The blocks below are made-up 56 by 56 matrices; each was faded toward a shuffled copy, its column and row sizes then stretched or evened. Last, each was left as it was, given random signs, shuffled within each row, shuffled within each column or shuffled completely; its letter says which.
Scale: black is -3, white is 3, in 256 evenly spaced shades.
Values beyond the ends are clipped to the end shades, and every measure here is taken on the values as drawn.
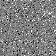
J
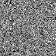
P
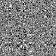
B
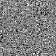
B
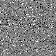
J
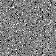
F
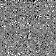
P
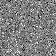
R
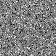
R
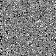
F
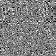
B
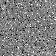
R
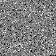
F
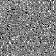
B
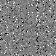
F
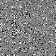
P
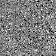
P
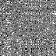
B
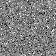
R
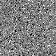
F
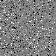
F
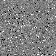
J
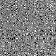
B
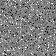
R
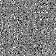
P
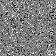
P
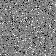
R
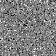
J
